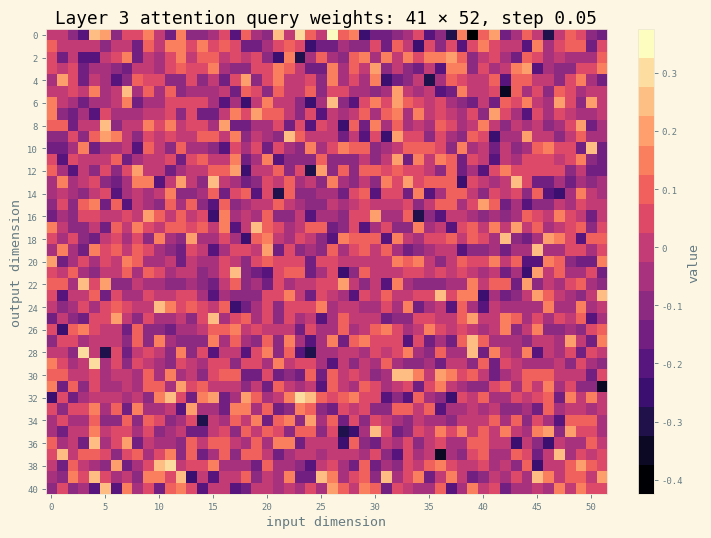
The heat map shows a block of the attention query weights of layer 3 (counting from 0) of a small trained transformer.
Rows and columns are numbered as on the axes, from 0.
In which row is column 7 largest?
5
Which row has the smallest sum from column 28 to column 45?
0
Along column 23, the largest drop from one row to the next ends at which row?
2
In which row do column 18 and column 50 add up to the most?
32
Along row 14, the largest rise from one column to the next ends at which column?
22
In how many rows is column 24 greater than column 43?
18
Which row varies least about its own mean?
29
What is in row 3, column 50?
0.05
